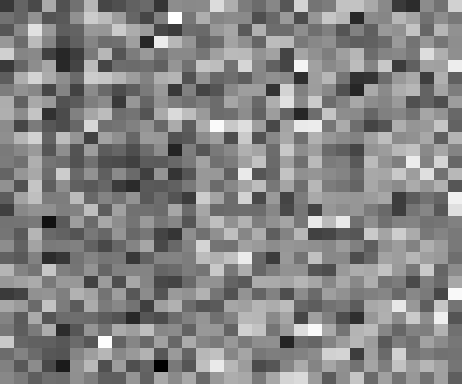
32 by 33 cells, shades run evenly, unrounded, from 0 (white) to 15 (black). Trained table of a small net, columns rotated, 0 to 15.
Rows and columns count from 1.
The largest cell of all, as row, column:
31, 12
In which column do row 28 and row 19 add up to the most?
5
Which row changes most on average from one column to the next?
6
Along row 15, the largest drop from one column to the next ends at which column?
18
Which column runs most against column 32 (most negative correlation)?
33
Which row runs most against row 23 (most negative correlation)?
7
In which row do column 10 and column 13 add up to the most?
13
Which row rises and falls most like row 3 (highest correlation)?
20
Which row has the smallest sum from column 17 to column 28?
28
